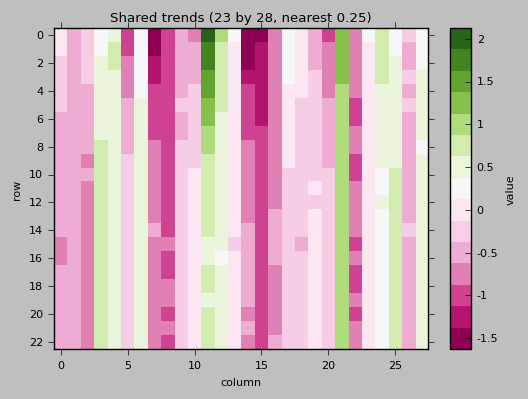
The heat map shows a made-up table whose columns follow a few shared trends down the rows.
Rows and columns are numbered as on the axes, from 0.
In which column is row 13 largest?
21
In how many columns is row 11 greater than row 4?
11
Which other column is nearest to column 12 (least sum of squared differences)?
4
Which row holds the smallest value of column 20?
0
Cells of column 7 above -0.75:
1
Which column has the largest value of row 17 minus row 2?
14
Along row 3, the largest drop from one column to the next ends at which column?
22
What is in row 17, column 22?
-1
